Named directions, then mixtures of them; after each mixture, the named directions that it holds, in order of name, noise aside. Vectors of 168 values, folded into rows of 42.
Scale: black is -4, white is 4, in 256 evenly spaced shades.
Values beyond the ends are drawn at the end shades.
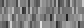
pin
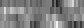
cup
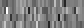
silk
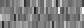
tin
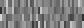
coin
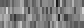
cup, silk, tin.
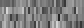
cup, silk.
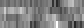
cup.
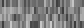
cup, pin, tin.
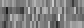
cup, silk.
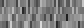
pin.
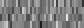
pin.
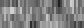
cup, pin.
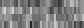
cup, pin.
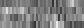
cup, silk.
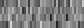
pin.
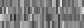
coin, silk, tin.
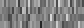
pin.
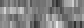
cup.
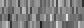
pin.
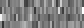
coin, tin.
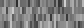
cup, pin, silk.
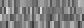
coin, pin, silk.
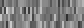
coin, pin, silk.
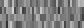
coin, pin, tin.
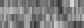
cup, pin.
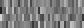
coin.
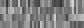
coin, cup, pin.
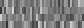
coin, pin.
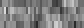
cup, silk.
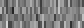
coin, pin, tin.
